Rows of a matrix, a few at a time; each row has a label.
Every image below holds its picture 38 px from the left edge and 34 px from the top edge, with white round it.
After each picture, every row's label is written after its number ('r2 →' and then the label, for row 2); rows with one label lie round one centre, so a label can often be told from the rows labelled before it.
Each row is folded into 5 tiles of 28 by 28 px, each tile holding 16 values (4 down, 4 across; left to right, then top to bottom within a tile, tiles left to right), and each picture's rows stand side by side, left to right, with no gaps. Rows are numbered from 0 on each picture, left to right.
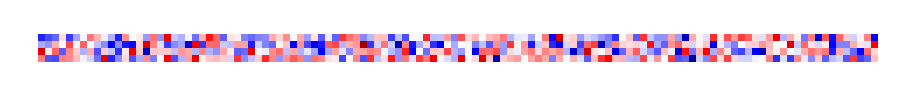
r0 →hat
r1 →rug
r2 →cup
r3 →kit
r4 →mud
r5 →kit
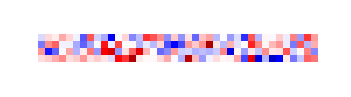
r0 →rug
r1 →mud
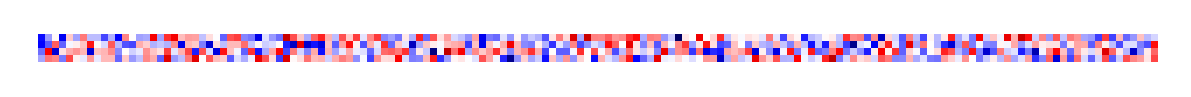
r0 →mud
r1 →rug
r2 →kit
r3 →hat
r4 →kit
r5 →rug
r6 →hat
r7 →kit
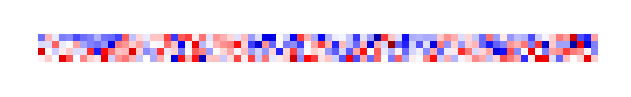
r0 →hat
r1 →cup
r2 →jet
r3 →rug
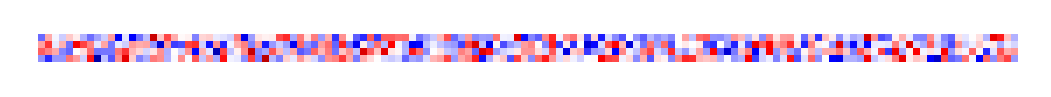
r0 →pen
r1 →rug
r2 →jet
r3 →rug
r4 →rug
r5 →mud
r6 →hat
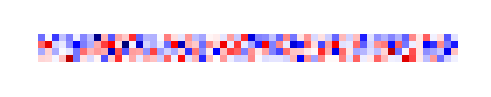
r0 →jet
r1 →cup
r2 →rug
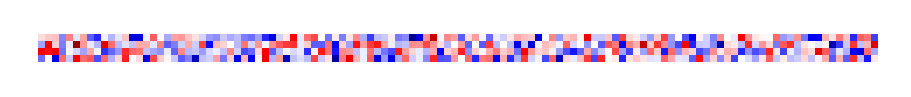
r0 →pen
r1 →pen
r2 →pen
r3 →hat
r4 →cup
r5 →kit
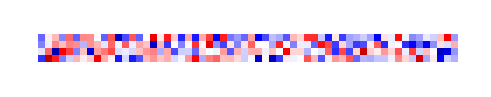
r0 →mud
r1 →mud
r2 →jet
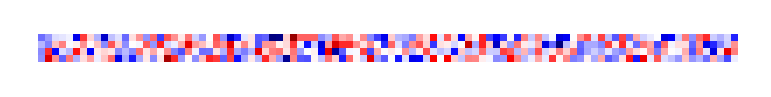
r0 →mud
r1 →pen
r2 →mud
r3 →jet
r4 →kit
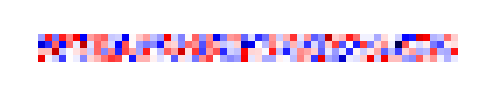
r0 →cup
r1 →hat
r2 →cup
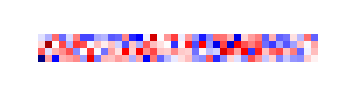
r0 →pen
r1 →jet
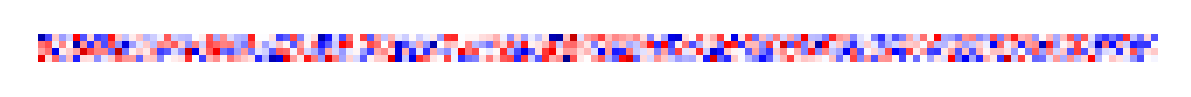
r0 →jet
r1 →mud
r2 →mud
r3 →pen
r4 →kit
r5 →cup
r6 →mud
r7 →cup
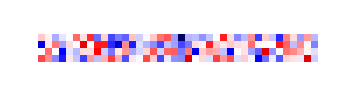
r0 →cup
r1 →mud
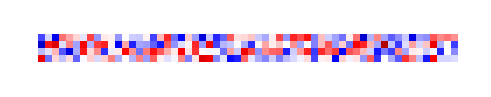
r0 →cup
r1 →hat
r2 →pen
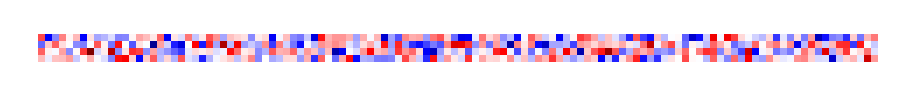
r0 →rug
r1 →cup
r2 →kit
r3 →jet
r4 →pen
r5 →mud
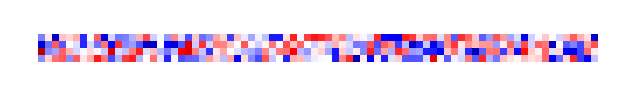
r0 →rug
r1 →pen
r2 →kit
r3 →kit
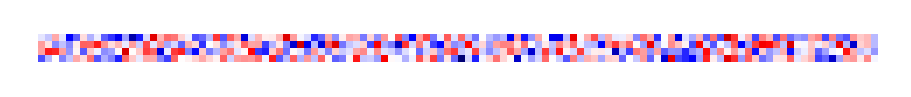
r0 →pen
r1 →rug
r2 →cup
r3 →pen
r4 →mud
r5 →mud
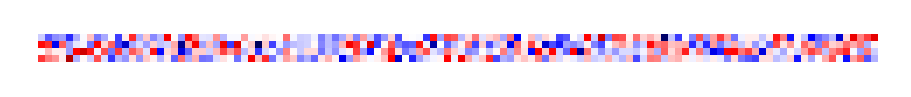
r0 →jet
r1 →cup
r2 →mud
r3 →jet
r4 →kit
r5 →pen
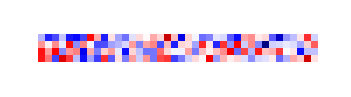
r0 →hat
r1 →jet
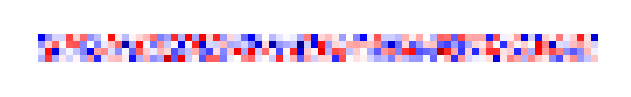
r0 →mud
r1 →cup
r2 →hat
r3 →kit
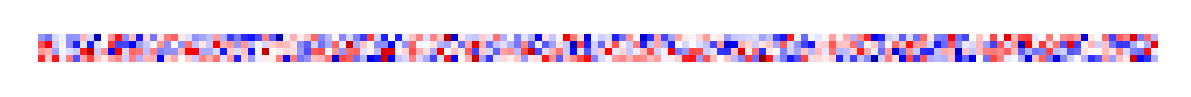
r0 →jet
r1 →pen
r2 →hat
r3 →rug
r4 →rug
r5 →hat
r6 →mud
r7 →kit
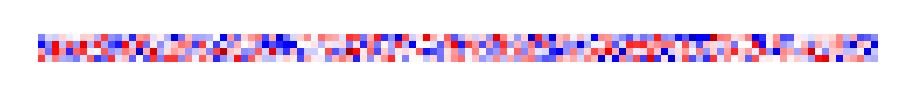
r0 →cup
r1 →jet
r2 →kit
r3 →cup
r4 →pen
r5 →rug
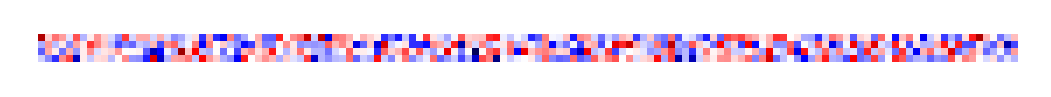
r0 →kit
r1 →hat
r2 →kit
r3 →kit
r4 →mud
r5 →kit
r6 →rug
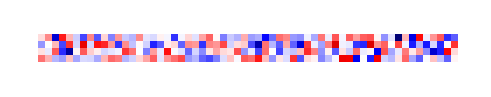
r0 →cup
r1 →cup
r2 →kit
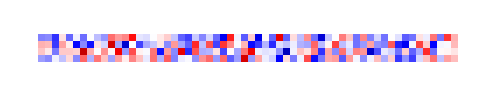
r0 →jet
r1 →hat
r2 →mud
